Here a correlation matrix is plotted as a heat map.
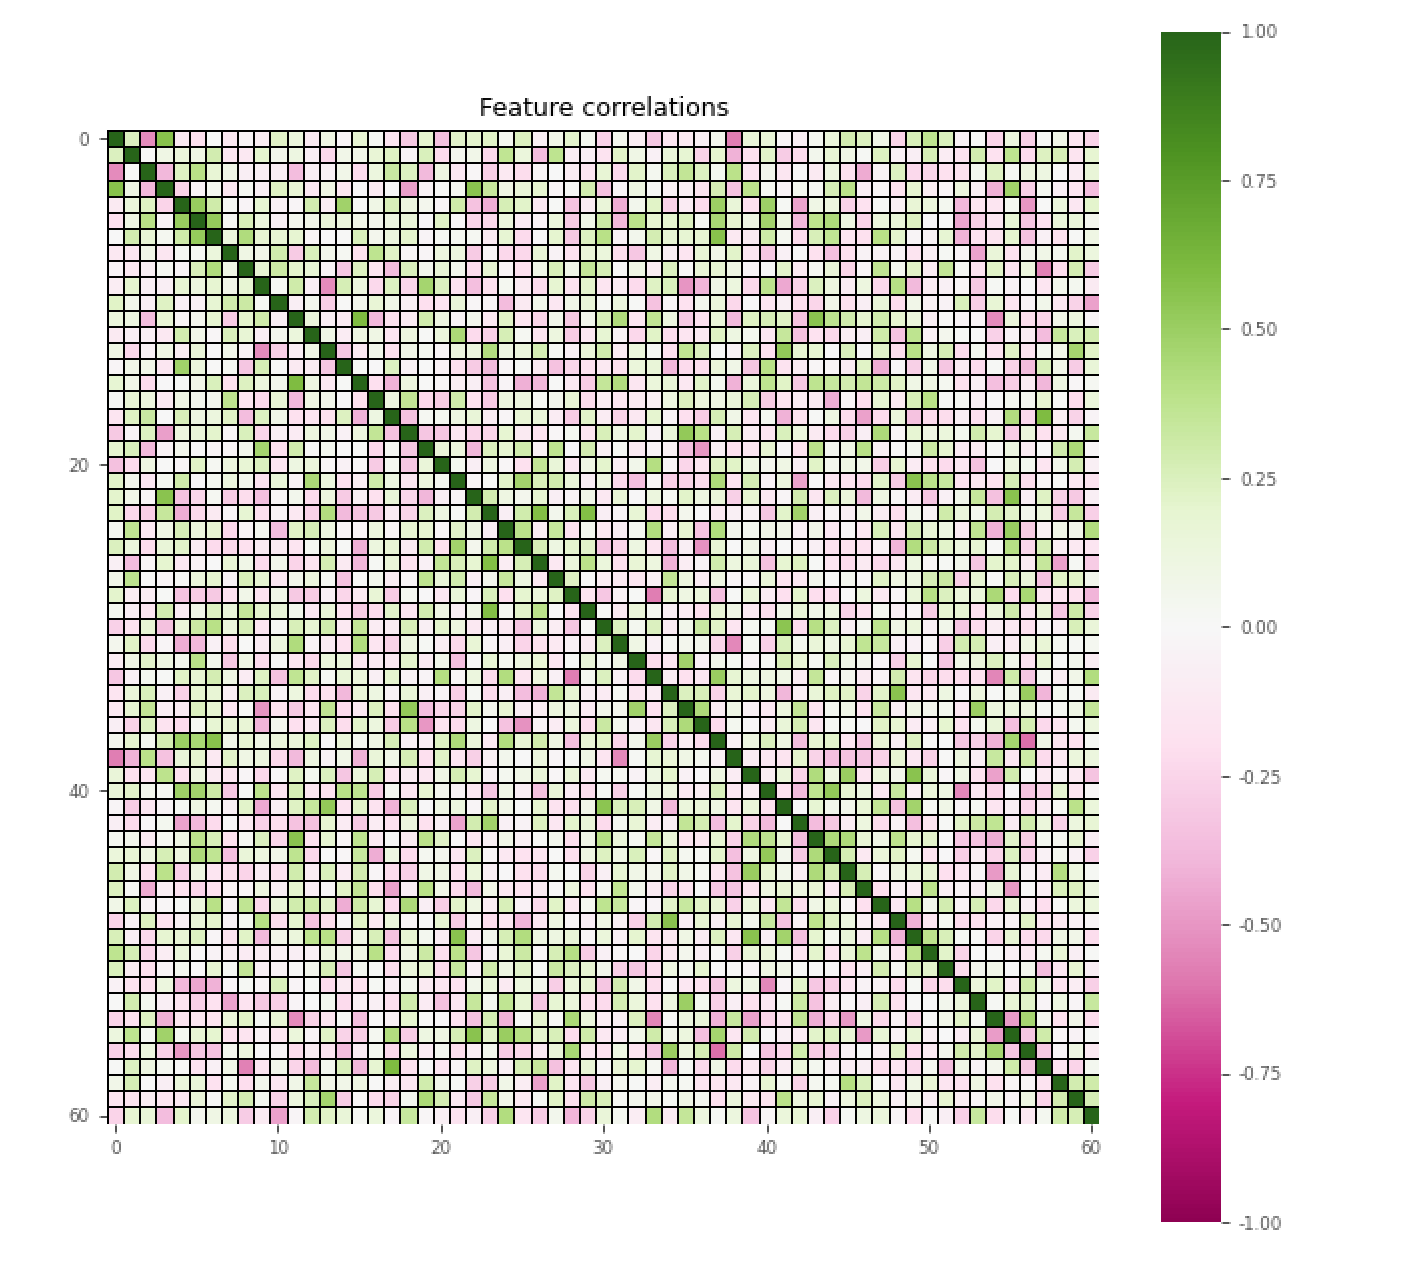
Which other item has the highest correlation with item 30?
41
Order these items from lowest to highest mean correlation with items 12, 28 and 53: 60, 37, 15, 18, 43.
43, 37, 15, 60, 18
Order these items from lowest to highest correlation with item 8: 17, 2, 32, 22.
17, 22, 2, 32
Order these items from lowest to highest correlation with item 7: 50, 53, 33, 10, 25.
53, 25, 50, 33, 10
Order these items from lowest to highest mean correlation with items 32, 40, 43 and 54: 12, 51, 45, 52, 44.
12, 52, 51, 45, 44
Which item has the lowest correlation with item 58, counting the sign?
26
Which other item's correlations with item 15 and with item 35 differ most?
11
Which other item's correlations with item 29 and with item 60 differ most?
23
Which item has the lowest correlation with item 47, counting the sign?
14
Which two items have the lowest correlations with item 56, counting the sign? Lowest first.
37, 4
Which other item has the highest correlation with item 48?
34
